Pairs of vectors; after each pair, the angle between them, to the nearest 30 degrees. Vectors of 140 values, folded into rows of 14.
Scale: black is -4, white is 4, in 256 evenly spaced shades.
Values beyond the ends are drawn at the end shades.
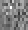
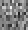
30 degrees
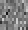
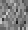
150 degrees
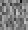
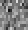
90 degrees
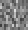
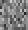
90 degrees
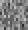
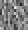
60 degrees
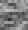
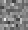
120 degrees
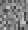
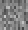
30 degrees
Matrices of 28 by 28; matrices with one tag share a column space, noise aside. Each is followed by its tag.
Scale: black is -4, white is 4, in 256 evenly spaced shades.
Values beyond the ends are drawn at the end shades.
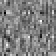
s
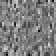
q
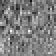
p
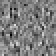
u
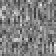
p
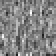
s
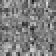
q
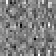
q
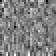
q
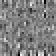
q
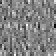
q
